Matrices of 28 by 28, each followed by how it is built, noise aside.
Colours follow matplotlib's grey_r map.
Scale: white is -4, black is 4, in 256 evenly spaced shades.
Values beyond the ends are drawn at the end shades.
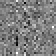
uneven columns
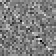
diagonal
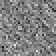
Toeplitz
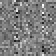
uneven columns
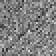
Hankel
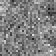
smooth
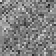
Hankel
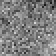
smooth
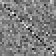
diagonal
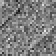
Hankel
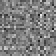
low rank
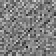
Hankel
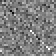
diagonal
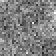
smooth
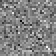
diagonal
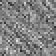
Toeplitz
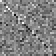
diagonal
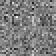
low rank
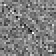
diagonal
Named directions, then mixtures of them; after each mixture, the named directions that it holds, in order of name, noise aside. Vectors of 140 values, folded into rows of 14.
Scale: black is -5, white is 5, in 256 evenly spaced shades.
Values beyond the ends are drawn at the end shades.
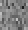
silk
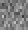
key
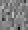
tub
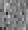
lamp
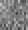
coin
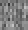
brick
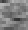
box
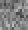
brick, key, lamp.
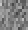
coin, key, silk.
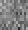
coin.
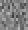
silk, tub.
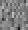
tub.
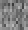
brick, key, silk.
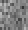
box, lamp, silk.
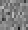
tub.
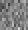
coin, tub.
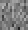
brick, key, tub.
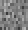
lamp, silk, tub.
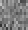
coin.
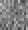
coin.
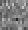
box, silk.
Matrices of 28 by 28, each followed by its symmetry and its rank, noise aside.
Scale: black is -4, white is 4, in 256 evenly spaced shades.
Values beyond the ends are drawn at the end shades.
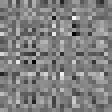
no symmetry, rank three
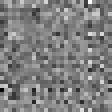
antisymmetric, rank six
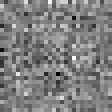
antisymmetric, rank four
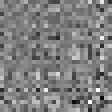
no symmetry, rank three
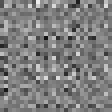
no symmetry, rank three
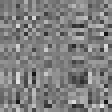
no symmetry, rank three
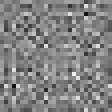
symmetric, rank four
